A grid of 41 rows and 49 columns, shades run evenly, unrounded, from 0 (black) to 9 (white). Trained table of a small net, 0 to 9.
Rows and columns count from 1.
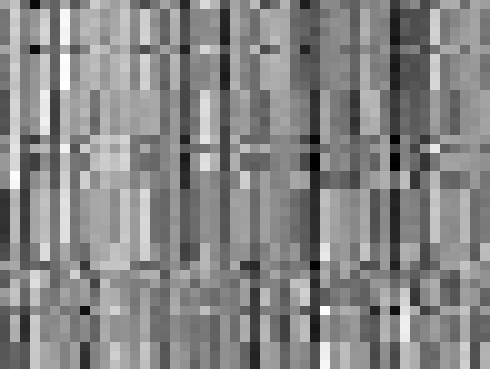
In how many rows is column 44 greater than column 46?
29
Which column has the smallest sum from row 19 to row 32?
32
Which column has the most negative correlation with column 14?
1
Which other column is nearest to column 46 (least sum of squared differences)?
45
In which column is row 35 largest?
33
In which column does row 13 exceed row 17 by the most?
21
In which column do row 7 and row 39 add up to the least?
40
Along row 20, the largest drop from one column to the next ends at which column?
3
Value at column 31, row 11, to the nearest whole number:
4
